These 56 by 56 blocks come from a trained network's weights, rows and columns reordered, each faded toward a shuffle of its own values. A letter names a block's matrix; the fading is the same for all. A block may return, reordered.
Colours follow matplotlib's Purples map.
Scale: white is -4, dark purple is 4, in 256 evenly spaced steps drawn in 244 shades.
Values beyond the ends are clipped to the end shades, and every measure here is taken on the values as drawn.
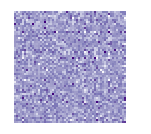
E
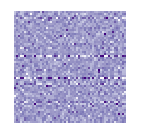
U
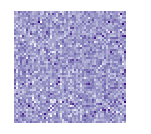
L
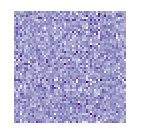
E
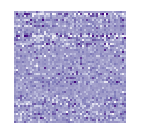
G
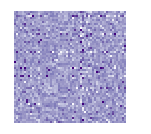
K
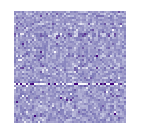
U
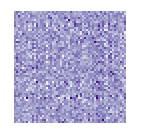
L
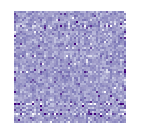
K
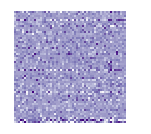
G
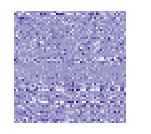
G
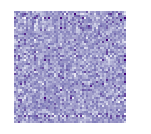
E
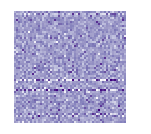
U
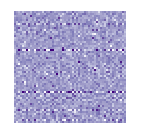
U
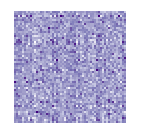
L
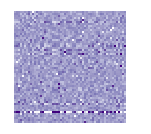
U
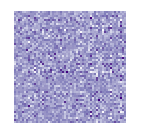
E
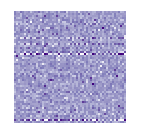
U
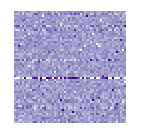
U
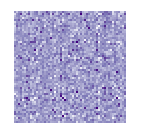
L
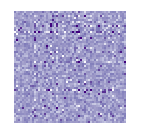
K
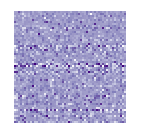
G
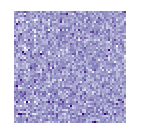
E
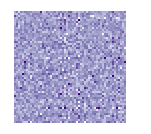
E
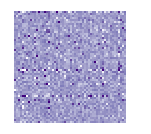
K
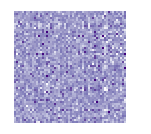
L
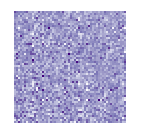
E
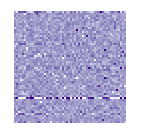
U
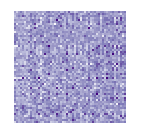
L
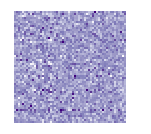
E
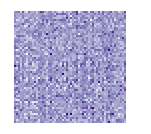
L
